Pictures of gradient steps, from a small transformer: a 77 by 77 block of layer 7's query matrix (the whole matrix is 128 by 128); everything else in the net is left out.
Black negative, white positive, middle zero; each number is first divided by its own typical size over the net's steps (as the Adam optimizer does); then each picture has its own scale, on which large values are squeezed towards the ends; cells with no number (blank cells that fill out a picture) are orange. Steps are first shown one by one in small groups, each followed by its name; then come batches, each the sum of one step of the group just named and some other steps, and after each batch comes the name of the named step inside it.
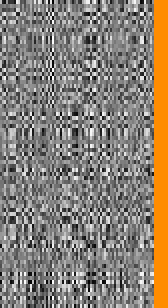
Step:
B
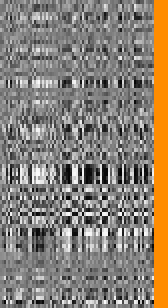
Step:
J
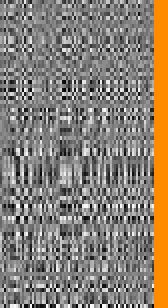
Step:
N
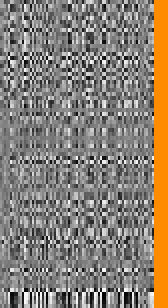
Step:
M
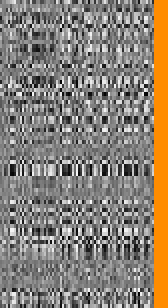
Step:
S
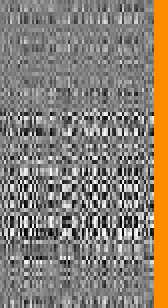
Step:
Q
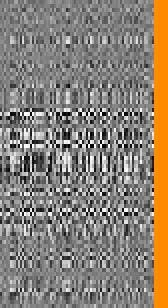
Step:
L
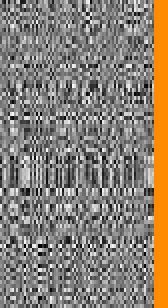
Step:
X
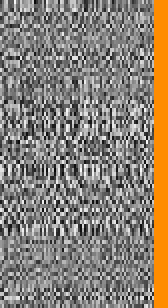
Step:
S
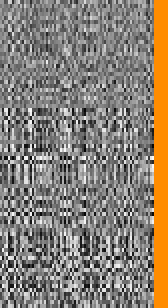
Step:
M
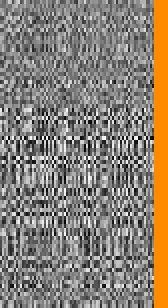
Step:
S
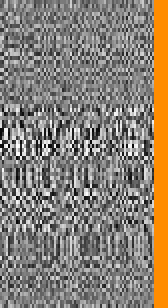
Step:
N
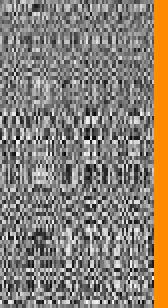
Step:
J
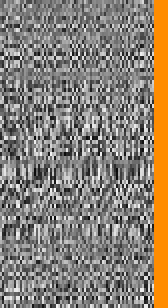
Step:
N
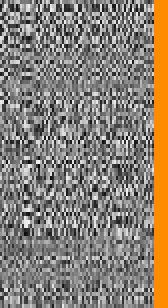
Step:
Q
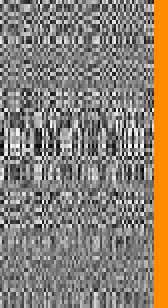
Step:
M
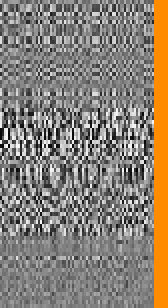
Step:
Q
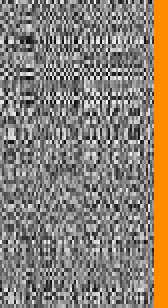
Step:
B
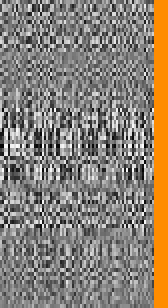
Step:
X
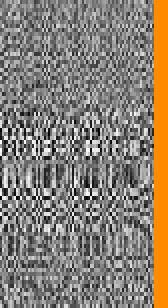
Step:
X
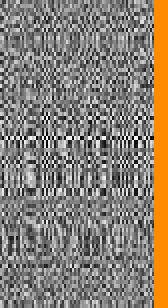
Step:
X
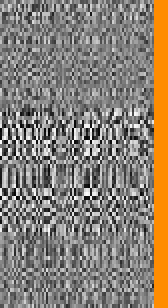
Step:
M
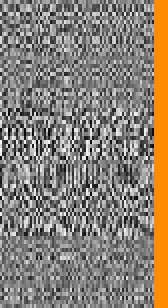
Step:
Q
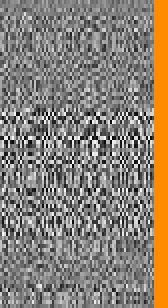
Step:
X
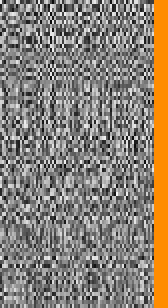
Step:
B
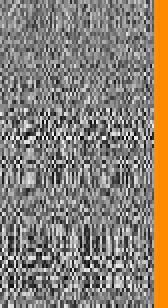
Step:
X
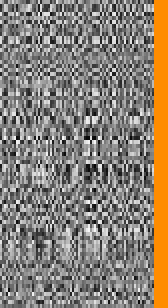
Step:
J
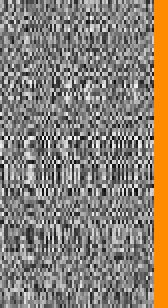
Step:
M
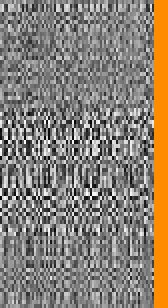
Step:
S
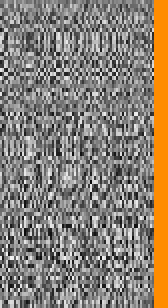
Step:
Q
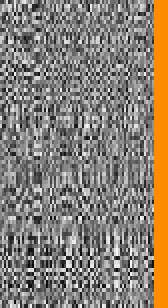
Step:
N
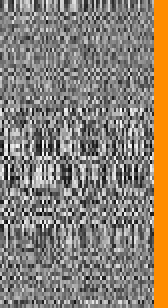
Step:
J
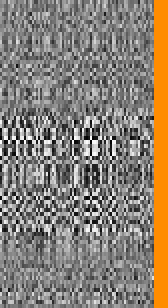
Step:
J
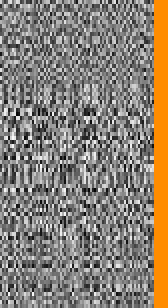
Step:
M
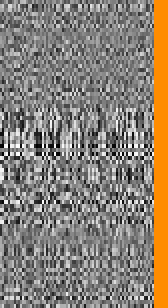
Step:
N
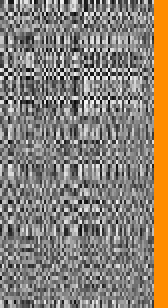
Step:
N
